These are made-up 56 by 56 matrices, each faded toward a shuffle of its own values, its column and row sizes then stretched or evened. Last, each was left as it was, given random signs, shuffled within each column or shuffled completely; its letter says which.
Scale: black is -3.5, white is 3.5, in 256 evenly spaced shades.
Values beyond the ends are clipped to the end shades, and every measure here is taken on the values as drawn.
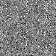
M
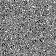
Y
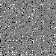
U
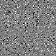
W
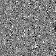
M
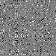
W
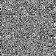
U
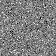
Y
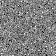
Y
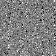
M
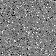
Y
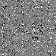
U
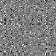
W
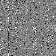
M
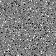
Y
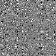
U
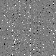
M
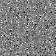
M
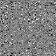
W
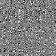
W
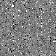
M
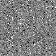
M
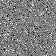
Y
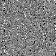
M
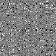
W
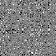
W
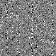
M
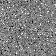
Y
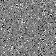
M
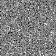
M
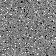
Y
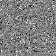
U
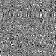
W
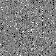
M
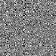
W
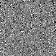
M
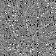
U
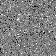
Y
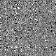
U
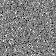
Y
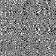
W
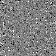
M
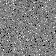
Y
